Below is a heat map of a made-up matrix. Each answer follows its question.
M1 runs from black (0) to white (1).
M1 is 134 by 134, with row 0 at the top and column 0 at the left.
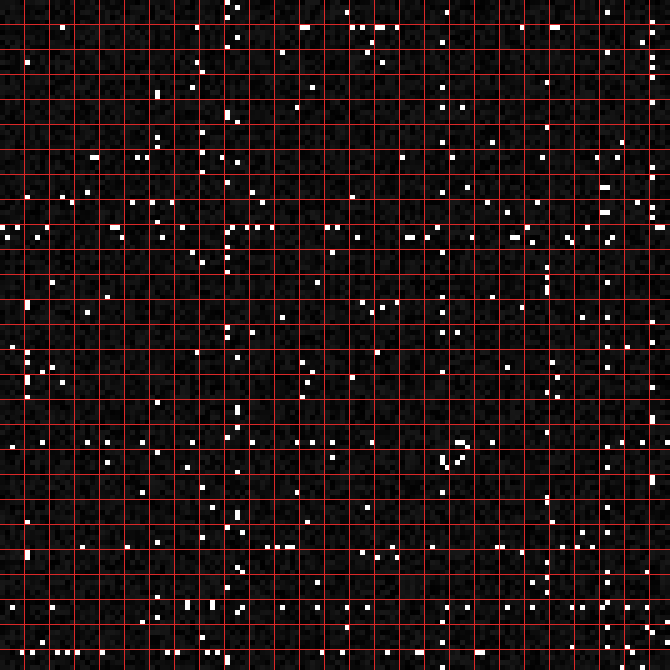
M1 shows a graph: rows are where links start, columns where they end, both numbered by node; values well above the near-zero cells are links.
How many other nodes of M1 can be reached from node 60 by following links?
12
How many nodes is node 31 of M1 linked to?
10
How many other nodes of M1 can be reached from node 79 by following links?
12
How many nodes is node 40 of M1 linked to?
8
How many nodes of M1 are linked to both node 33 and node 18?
0
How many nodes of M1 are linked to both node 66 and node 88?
2
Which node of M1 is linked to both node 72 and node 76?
node 5
